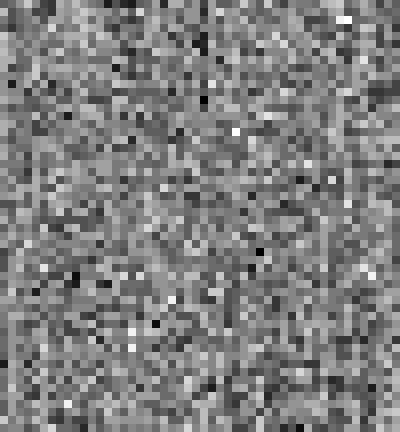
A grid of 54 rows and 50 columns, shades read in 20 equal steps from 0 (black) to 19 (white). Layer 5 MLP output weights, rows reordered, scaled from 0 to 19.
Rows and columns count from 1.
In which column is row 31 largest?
4
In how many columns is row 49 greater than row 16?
18
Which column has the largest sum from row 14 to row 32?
19
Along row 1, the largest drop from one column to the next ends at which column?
21
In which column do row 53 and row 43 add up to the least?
46
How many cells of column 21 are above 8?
35
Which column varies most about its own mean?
26
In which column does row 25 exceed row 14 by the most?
47
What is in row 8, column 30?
15
